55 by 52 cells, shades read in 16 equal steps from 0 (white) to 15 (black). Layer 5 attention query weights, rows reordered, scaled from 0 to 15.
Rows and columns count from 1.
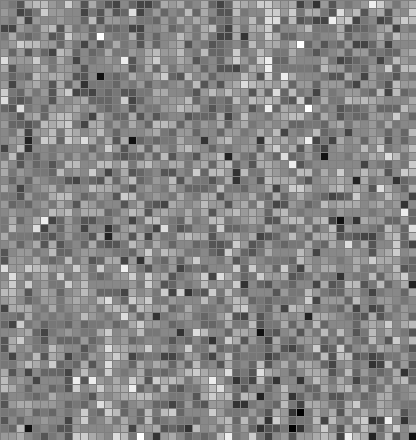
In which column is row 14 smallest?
39
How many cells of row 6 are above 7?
22
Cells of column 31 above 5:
43
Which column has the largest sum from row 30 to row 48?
34
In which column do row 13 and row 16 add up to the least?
1
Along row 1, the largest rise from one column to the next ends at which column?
38
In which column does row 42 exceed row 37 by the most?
23
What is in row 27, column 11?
5
